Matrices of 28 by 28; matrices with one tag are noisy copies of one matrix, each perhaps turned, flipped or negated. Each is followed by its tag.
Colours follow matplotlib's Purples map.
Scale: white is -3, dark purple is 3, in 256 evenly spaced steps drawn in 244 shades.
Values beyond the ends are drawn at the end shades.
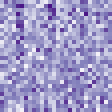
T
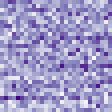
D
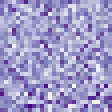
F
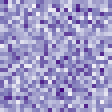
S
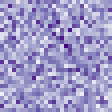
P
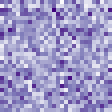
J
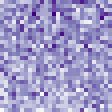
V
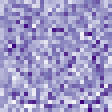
F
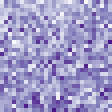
V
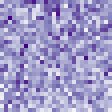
V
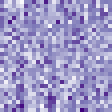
T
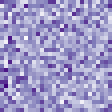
F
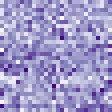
J
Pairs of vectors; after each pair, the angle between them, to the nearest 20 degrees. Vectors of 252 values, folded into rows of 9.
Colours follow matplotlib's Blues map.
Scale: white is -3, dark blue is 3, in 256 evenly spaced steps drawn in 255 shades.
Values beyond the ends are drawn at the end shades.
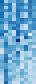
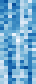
100 degrees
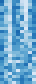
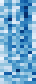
140 degrees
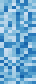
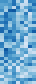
160 degrees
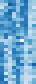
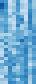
120 degrees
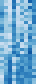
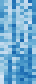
20 degrees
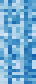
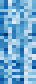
160 degrees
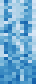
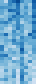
140 degrees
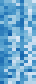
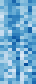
140 degrees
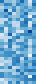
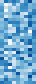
120 degrees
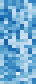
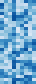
100 degrees
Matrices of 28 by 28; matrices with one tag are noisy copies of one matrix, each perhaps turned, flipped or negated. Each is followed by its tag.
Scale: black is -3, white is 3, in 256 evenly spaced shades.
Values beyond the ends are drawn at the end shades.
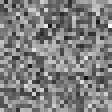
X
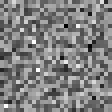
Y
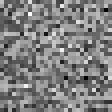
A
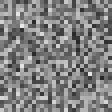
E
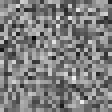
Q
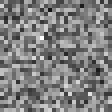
Y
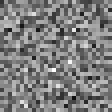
E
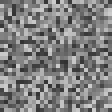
X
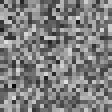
Q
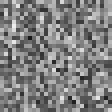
A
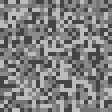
E
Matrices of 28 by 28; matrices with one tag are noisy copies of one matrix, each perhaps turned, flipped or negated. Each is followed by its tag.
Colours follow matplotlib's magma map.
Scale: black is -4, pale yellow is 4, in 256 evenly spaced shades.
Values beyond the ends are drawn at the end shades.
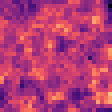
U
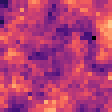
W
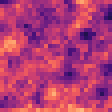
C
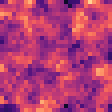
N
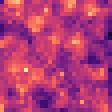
C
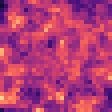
U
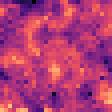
W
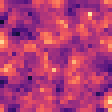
N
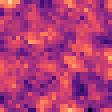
N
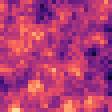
C
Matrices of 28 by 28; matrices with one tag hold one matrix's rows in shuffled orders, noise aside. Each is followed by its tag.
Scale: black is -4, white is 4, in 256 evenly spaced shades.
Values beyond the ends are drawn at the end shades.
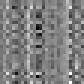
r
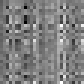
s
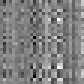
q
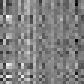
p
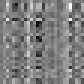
r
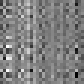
p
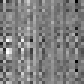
p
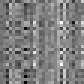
s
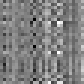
q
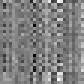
q
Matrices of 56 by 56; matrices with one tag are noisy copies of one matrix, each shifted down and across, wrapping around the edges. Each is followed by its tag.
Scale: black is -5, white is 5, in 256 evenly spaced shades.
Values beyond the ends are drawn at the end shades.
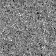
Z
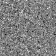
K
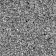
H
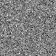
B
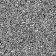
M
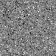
B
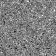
M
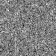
M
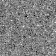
M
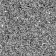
M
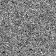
Z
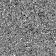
H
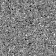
H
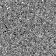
K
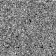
M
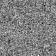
H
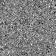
B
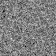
Z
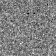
K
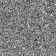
Z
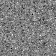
H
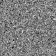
B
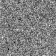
M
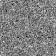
M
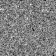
M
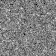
M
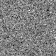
Z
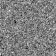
M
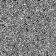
M
